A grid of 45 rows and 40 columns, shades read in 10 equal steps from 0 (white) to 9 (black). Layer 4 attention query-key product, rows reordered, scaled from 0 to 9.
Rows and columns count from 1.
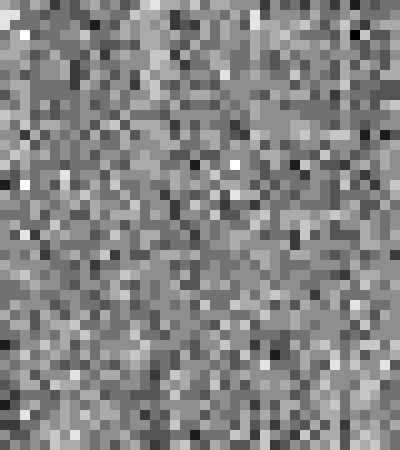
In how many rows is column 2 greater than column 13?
20
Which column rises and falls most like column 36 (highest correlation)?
34
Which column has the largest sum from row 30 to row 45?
16
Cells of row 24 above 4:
18
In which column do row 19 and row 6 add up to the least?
3
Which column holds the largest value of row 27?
10
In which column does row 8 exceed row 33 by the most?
8
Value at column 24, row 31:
2
